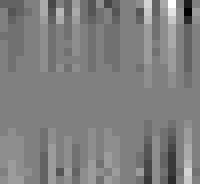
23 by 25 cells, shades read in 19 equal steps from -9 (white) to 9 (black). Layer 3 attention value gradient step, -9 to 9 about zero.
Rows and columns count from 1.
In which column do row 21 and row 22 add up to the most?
22
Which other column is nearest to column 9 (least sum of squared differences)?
20
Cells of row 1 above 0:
11
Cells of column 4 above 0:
1
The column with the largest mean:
24
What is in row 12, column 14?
0
